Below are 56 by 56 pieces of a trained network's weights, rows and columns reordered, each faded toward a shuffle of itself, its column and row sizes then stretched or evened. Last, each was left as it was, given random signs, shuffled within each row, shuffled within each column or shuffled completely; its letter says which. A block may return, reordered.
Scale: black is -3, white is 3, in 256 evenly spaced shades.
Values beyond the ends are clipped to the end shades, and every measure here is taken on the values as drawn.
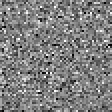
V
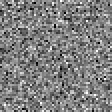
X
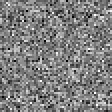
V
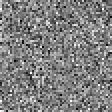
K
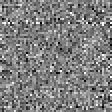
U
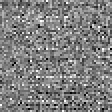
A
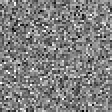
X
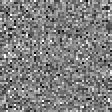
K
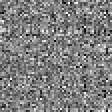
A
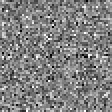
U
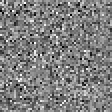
U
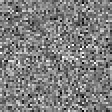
U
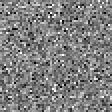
V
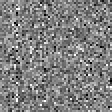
K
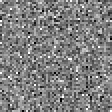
K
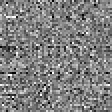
A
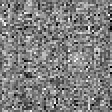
A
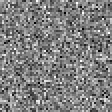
X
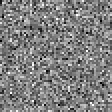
K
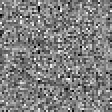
K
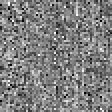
K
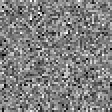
U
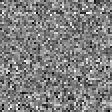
V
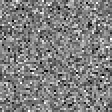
X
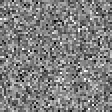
X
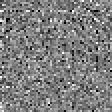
U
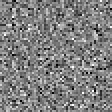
A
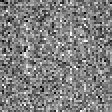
K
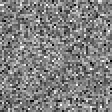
X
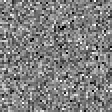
X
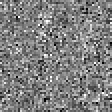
K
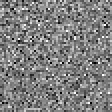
V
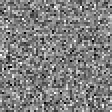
X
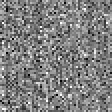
K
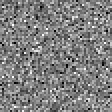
X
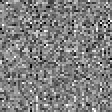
A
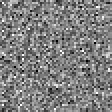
K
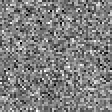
V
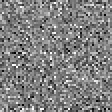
U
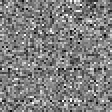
A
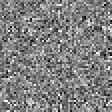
U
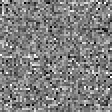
U
